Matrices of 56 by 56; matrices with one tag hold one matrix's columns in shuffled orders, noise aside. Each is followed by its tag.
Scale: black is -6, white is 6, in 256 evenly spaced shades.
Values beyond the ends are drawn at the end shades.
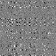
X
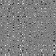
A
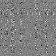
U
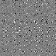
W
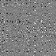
W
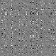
U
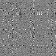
U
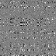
X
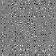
A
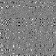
X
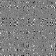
X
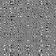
A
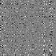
A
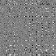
A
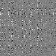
U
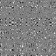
X
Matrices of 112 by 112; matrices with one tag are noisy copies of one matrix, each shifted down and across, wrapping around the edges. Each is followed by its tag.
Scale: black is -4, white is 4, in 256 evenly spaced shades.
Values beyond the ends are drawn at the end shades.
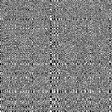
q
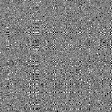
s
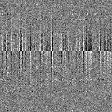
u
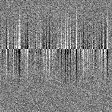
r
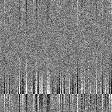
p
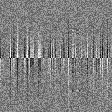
p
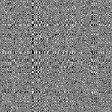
q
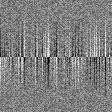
r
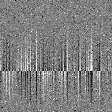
r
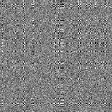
s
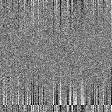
p
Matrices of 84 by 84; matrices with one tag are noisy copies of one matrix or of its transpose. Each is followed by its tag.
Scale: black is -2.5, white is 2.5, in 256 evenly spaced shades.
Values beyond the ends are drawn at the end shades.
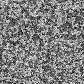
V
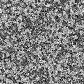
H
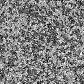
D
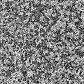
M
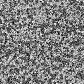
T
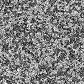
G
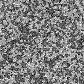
H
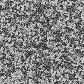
M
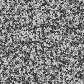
T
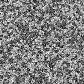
H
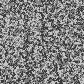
T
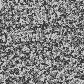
T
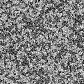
H
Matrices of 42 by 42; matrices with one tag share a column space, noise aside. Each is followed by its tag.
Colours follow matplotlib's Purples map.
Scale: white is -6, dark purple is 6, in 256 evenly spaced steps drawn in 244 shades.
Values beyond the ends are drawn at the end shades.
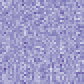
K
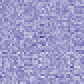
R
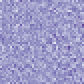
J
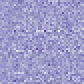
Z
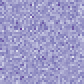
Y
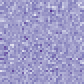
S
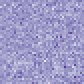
R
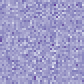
Y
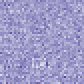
R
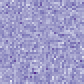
K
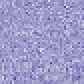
K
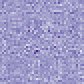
Z
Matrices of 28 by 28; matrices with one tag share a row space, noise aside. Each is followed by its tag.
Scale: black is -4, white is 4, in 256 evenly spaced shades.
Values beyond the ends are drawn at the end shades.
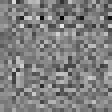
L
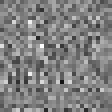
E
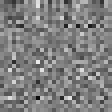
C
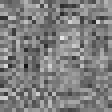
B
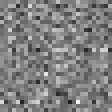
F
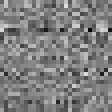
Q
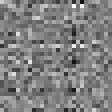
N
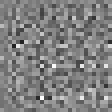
L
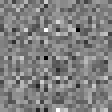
F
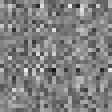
C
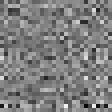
Q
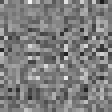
Q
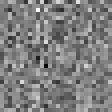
F
